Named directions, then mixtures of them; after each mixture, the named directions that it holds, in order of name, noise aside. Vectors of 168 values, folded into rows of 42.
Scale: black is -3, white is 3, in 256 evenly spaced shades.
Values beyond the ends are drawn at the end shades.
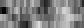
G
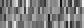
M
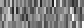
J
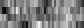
G, J.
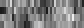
G, J.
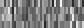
J, M.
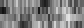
G, M.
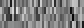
J.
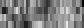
G, M.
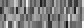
J, M.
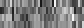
G, J.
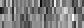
G, J.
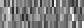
J.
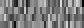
M.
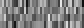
M.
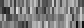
G, J.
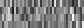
J.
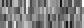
G, M.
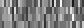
J, M.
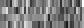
G, M.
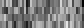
G, M.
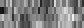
G, J.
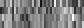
G, J.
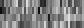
G, M.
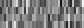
M.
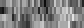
G, J.
